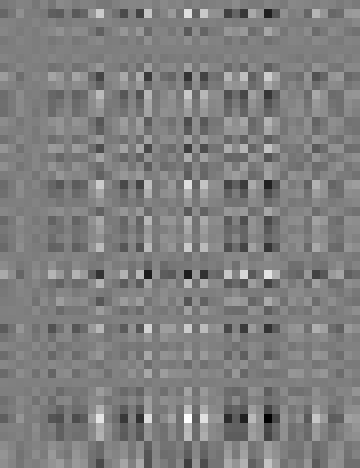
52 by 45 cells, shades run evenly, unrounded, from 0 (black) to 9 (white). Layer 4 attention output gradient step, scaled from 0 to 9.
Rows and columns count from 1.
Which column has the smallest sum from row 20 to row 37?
34
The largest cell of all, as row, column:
47, 24
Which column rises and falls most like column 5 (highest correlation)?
14
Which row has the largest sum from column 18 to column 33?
37
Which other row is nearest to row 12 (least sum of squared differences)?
22
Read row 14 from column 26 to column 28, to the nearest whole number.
3 4 4
